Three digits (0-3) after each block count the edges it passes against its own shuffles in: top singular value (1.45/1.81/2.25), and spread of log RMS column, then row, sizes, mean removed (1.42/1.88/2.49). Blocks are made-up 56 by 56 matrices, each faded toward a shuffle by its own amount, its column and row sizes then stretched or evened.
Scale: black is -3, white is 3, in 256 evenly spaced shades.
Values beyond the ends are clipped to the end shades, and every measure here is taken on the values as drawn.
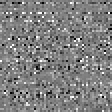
1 0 3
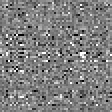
2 1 3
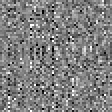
2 2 0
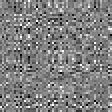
3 3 2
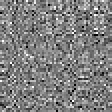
3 1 1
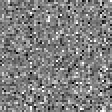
1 2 0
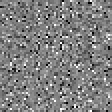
2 2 0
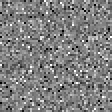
0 1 0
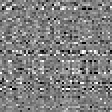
3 0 3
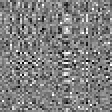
3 2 2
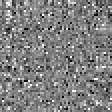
2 1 1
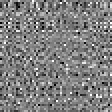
3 1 2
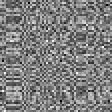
3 0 1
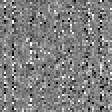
2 3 0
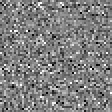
1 0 2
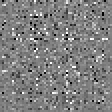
1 2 3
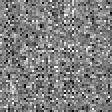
2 2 0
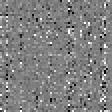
0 3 0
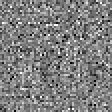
1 0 1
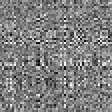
3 2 2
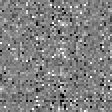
1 2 0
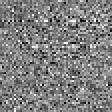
2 0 2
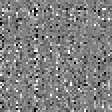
0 3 1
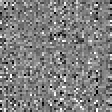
1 3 2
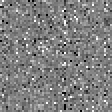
0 2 0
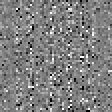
0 3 0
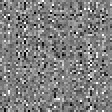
2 3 0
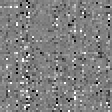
0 3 1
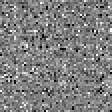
0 1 2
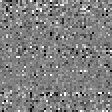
0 2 3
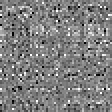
2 2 2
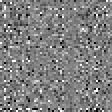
2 3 2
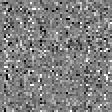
0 3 2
